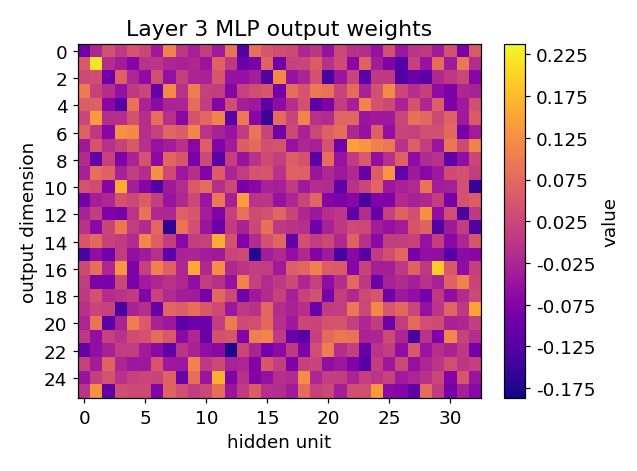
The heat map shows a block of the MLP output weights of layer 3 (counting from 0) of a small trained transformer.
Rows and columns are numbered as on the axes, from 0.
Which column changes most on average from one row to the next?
11
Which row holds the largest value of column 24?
25
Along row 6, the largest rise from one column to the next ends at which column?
3
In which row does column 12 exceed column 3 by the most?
4
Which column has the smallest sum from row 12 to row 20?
2
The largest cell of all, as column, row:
1, 1
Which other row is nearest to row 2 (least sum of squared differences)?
18
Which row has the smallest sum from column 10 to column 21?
15
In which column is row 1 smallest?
26
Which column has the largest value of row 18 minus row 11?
23
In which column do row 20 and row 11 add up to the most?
13
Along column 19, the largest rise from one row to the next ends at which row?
16
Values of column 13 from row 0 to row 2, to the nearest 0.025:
-0.125 -0.1 -0.05
